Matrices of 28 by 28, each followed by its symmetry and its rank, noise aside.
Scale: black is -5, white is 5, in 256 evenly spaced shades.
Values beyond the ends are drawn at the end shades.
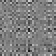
no symmetry, rank two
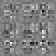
antisymmetric, rank two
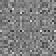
no symmetry, rank four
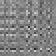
no symmetry, rank two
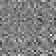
antisymmetric, rank four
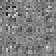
symmetric, rank four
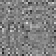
antisymmetric, rank four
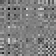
symmetric, rank two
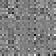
symmetric, rank two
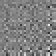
no symmetry, rank two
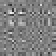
no symmetry, rank three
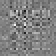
no symmetry, rank two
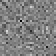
symmetric, rank four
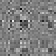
no symmetry, rank three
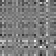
no symmetry, rank two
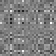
symmetric, rank two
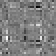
antisymmetric, rank two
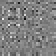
antisymmetric, rank four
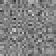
no symmetry, rank four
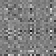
no symmetry, rank two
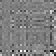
no symmetry, rank two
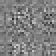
antisymmetric, rank four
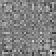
symmetric, rank four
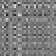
no symmetry, rank two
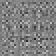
no symmetry, rank four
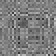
symmetric, rank two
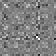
symmetric, rank three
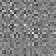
symmetric, rank three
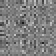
no symmetry, rank four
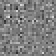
antisymmetric, rank four
